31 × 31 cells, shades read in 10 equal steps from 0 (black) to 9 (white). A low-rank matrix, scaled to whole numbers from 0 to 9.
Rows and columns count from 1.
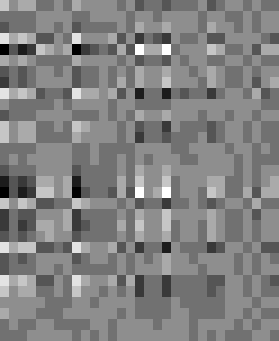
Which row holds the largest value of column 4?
23
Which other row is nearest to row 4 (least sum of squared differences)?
26
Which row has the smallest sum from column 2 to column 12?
5
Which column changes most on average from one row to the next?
1
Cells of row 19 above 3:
26
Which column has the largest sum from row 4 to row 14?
9
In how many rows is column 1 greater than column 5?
12
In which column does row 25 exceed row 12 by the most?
19
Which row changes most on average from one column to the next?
18
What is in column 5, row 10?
4
